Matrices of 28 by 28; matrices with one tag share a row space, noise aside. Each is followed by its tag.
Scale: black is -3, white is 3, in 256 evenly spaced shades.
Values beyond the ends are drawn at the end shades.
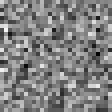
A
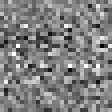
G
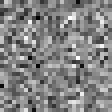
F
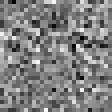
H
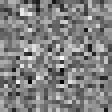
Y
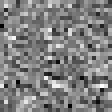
G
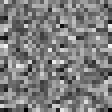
A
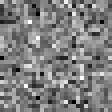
H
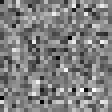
H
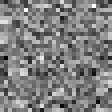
A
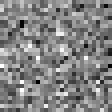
Y
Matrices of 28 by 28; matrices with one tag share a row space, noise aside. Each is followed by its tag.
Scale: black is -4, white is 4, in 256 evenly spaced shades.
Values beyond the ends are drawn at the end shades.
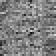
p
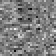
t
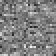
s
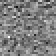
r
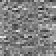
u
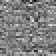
p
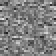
u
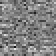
s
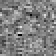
t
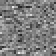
t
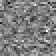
r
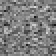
r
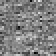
p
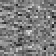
t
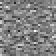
r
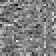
t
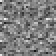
r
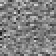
r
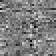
p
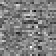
p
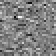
t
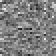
t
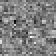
s
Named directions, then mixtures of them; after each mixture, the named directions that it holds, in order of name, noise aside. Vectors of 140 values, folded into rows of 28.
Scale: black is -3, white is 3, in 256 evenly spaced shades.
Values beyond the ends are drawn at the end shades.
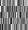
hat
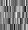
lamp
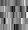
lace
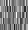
hat, lamp.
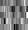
lace.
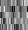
hat, lace.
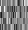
hat, lace.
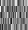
hat.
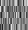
hat.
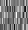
hat, lamp.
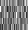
hat, lamp.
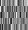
hat.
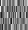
hat.
